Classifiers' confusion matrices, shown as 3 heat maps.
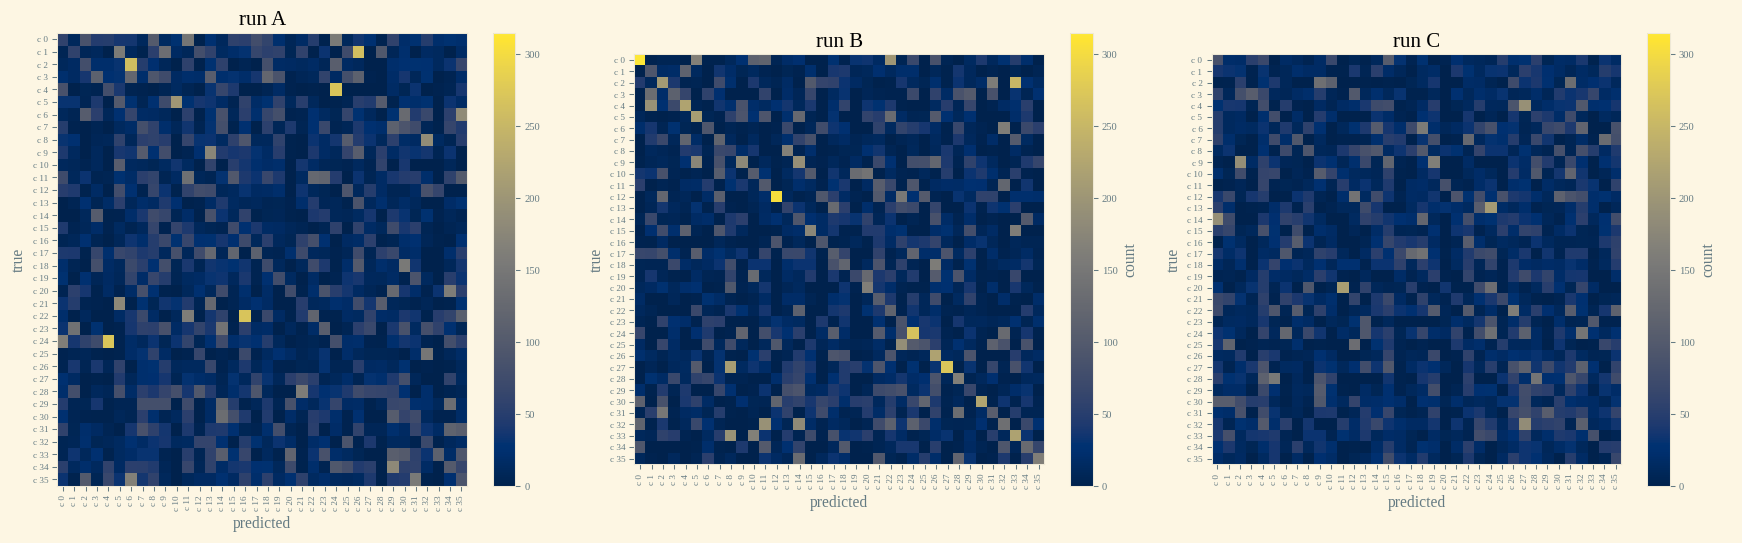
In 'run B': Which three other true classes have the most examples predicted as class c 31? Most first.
c 2, c 25, c 3
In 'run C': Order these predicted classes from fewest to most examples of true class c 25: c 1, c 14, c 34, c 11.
c 11, c 14, c 34, c 1
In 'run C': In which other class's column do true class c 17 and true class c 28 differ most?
c 5
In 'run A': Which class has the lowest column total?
c 33
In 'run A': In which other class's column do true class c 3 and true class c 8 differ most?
c 32
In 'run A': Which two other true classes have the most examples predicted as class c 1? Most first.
c 23, c 28
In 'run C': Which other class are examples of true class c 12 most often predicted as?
c 30
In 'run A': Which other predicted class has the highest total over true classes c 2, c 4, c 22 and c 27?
c 24
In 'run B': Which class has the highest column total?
c 26
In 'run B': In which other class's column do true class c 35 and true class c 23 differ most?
c 14
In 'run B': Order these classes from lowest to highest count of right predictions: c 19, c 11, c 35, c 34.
c 19, c 11, c 34, c 35
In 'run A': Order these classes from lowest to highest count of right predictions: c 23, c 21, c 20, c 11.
c 21, c 20, c 23, c 11
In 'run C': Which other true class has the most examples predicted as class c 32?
c 24
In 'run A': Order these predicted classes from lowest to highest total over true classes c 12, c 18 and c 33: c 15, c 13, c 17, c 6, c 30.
c 17, c 15, c 6, c 13, c 30
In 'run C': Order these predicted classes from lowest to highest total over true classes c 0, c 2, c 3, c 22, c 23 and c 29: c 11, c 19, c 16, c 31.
c 11, c 16, c 19, c 31
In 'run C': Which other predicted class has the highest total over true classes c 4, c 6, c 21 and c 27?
c 32
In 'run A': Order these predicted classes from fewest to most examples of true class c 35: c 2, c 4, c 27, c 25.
c 25, c 27, c 4, c 2
